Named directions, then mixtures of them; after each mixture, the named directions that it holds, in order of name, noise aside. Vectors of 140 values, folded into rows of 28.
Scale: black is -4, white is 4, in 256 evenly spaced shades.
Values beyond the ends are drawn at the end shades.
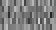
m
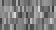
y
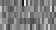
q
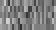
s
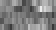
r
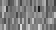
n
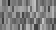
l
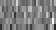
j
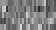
n.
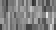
j, m, r.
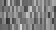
s.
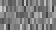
n, q, y.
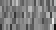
j.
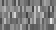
y.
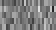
q, y.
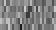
n, s.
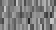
m, n, y.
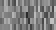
m, s, y.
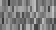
l.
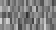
l, q, s.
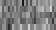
q, r, s.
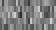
y.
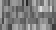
l, q, r.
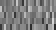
j, q.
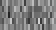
m.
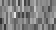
l, q, y.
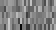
n, q, s.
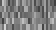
m, n, s.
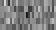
r, s, y.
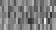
m, q, s.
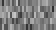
y.
